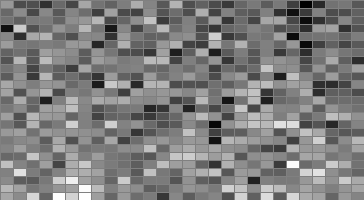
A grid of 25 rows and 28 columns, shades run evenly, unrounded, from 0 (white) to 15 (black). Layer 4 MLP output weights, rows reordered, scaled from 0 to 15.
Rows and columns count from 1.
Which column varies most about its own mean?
24
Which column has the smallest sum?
7
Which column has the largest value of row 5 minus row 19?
23
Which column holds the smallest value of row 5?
17
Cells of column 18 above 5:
21
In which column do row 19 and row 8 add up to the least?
12
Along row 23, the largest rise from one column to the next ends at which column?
20
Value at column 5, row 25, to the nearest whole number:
0
